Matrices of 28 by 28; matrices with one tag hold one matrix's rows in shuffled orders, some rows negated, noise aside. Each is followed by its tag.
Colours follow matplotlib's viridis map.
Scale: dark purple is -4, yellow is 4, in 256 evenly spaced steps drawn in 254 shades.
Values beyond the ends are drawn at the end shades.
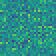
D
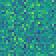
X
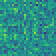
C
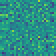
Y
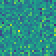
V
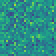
X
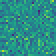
Y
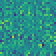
V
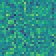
X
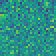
Y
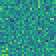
Y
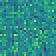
C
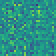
X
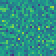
Y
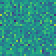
V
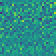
V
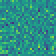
Y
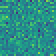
Y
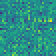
D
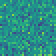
D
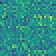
D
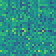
D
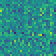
V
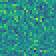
C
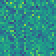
X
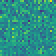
D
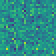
X
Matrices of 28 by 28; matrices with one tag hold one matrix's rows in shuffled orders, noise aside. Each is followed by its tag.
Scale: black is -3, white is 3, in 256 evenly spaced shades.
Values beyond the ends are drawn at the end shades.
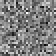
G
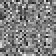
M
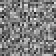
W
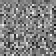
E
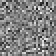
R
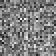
W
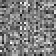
W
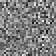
R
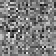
G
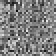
G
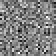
M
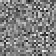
R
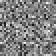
M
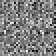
E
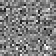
M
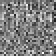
E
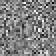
R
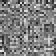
W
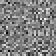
R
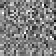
E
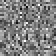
M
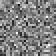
M
